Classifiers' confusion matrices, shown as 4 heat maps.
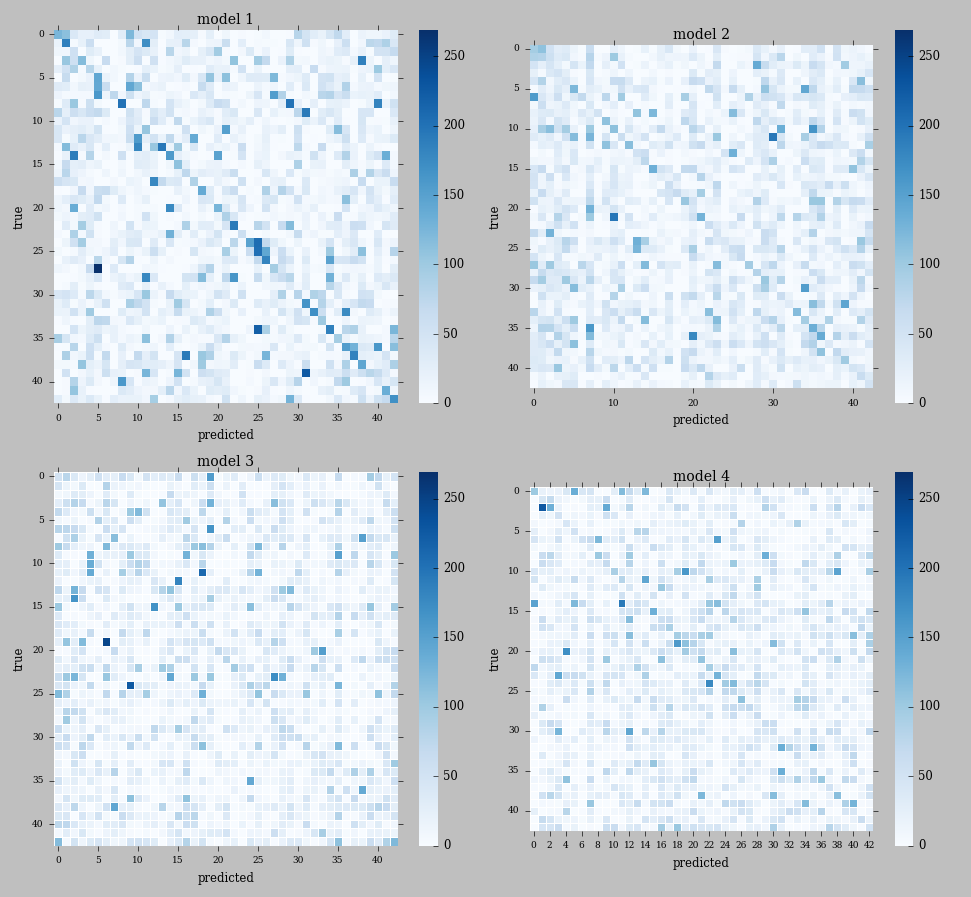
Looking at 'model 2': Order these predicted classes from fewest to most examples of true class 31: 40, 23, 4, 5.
5, 4, 40, 23
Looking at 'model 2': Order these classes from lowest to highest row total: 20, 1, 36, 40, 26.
26, 20, 1, 40, 36
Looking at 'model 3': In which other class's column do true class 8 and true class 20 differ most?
33
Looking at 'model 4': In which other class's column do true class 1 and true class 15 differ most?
34
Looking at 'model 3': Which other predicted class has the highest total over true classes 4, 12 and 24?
9
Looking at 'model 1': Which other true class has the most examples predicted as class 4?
32
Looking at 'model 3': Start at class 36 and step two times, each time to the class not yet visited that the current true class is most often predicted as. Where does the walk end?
7
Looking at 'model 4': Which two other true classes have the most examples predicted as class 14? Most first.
11, 0
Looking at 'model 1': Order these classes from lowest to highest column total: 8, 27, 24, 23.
24, 23, 27, 8
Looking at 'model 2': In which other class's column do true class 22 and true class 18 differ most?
21
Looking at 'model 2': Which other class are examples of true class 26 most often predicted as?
20
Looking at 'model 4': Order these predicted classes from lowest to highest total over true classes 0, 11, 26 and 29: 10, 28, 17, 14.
10, 17, 28, 14
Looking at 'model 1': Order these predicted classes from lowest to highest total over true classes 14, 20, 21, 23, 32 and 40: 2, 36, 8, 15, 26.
26, 15, 8, 36, 2
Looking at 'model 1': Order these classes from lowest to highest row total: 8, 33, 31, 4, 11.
33, 4, 11, 31, 8
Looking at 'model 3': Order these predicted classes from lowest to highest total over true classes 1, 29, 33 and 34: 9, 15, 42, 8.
8, 9, 15, 42
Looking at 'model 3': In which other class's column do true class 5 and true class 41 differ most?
16
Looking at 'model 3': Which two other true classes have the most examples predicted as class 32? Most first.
20, 22
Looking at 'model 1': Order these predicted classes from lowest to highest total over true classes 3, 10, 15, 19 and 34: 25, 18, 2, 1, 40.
40, 18, 2, 1, 25
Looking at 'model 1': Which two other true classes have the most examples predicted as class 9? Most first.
6, 0
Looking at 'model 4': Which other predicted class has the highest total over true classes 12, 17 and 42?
16
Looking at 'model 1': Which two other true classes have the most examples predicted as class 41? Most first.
14, 1
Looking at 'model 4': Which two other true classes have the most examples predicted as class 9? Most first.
2, 21
